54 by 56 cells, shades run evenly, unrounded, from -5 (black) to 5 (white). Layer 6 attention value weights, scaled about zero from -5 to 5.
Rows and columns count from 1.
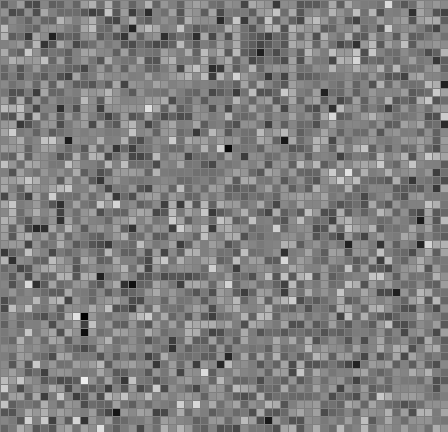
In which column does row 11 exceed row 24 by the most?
55
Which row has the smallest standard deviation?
44
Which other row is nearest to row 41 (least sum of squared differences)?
1
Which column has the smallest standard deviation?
50
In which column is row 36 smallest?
17
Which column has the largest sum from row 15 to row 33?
54
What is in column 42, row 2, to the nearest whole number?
2
